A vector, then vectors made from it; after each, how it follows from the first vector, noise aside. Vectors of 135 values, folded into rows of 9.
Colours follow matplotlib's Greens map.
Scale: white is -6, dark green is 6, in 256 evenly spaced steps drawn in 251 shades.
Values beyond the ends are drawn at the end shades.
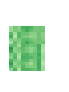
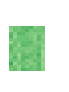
shrunk.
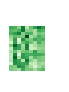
wrapped around, negated, scaled up.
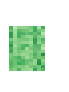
reversed, negated.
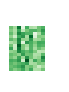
wrapped around, negated, scaled up.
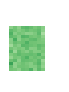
wrapped around, shrunk.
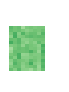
negated, shrunk.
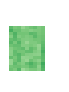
negated, shrunk.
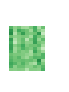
reversed, negated.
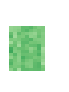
shrunk.
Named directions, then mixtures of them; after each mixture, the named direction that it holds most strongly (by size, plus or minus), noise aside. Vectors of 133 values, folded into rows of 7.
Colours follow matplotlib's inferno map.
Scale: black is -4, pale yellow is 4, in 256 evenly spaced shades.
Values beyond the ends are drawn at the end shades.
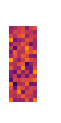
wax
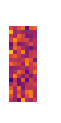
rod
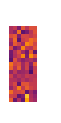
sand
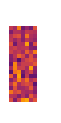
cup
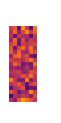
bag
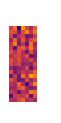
bag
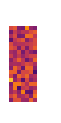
wax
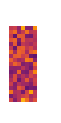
bag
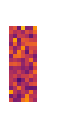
bag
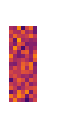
bag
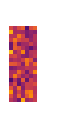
rod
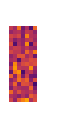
cup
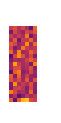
cup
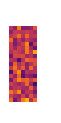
cup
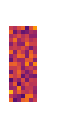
rod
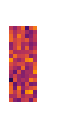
wax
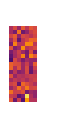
sand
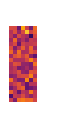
bag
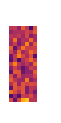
bag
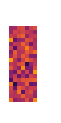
wax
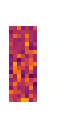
cup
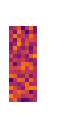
bag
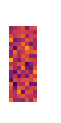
wax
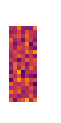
cup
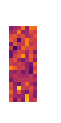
sand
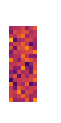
wax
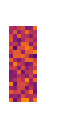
wax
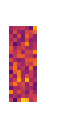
cup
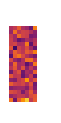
cup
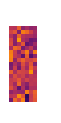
sand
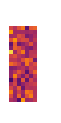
rod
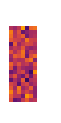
rod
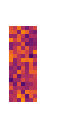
sand
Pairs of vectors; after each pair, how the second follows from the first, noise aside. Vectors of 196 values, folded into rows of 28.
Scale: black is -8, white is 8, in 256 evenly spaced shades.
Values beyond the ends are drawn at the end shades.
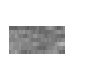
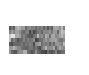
reversed, scaled up.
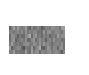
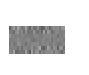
partly zeroed.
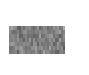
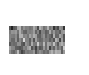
negated, scaled up.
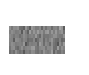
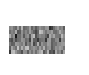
reversed, scaled up.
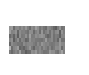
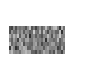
negated, scaled up.
